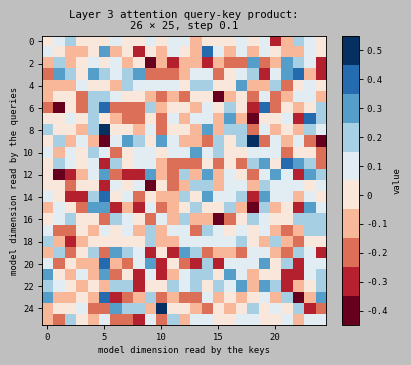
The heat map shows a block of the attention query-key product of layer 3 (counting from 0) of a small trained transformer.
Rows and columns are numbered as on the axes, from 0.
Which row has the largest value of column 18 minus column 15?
16
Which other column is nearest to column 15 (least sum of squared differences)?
11
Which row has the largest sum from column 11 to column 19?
22
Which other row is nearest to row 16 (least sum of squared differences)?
0
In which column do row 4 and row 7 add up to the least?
18
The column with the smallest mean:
10
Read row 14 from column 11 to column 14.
-0.1 0.2 0 0.3
